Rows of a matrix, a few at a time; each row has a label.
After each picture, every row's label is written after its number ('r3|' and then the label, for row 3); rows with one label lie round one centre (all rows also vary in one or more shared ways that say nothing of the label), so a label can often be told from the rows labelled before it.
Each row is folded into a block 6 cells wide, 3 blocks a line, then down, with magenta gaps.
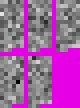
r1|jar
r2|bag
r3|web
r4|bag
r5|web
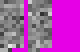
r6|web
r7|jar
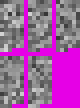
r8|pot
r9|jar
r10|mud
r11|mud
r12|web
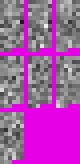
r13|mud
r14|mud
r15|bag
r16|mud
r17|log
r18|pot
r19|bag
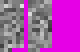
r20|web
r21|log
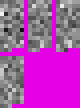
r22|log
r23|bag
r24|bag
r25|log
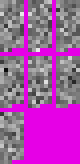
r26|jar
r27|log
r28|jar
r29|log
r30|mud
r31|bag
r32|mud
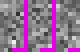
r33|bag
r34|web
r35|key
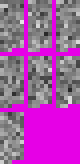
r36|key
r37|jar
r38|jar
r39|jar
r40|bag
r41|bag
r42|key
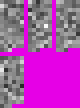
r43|key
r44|jar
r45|jar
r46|log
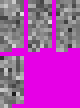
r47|bag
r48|key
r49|pot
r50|pot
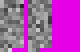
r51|key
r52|mud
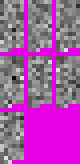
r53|pot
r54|key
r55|key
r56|key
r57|web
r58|log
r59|key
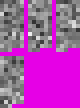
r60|log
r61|mud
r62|pot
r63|key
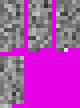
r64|pot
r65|mud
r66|log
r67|pot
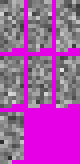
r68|log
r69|log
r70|key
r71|mud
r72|pot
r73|web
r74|key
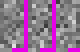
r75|bag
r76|bag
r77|mud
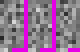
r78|pot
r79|pot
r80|web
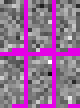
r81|web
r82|key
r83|mud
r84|key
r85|web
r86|bag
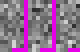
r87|bag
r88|web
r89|bag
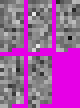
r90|pot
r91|web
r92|pot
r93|pot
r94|key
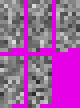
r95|bag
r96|bag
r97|log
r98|jar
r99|mud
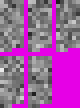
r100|key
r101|jar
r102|pot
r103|log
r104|mud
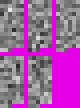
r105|pot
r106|mud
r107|jar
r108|pot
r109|key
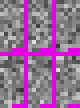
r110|mud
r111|mud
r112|web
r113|jar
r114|key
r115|jar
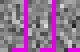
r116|pot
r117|mud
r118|bag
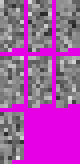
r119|key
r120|jar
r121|bag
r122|pot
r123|jar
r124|bag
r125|pot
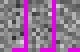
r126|jar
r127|log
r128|key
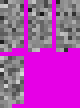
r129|bag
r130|jar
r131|pot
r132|jar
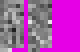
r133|pot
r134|key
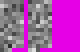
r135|key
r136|pot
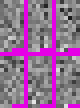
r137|mud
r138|pot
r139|web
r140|key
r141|mud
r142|log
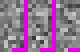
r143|mud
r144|mud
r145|key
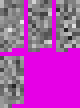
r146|key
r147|jar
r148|jar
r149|pot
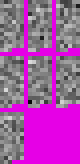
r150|web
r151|pot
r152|key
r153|key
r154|key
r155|web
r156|web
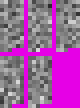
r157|jar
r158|key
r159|pot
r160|mud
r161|bag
